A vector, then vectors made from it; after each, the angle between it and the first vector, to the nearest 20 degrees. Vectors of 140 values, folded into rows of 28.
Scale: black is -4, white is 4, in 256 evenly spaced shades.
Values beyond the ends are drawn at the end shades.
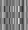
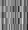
140 degrees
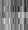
140 degrees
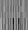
120 degrees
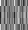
60 degrees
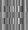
20 degrees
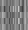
20 degrees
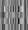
160 degrees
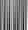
80 degrees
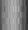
80 degrees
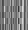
140 degrees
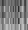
140 degrees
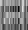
140 degrees
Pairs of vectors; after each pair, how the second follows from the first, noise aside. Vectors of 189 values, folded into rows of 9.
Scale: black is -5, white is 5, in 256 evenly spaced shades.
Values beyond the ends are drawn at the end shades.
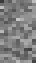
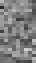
negated.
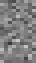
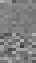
wrapped around, negated, partly zeroed.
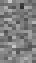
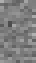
wrapped around, shrunk.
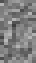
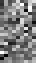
wrapped around, scaled up.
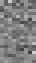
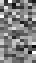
scaled up.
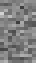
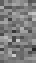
reversed, negated.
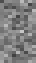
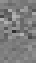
reversed, negated, partly zeroed.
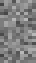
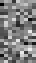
scaled up.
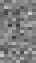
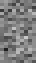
reversed, negated.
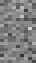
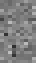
reversed, negated, partly zeroed.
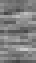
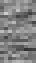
negated.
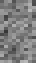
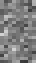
negated.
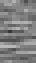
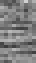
negated.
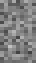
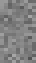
wrapped around, shrunk.
